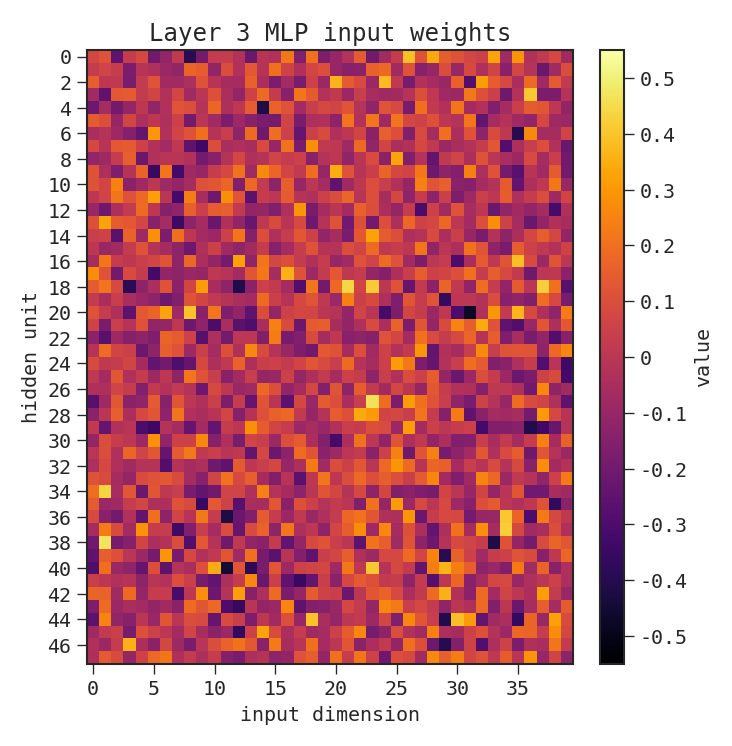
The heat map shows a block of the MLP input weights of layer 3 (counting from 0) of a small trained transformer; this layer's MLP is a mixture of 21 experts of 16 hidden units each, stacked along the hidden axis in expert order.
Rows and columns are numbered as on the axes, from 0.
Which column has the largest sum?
22
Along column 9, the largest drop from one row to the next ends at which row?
7
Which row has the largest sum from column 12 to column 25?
9
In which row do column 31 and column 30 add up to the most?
44
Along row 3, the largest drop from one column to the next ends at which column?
37
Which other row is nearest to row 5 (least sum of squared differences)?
15
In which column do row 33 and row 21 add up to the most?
32
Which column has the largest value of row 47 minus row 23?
28
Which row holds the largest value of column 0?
17
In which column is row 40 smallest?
11
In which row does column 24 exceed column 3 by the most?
2
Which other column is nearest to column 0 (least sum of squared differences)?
33
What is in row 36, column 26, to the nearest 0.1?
0.3
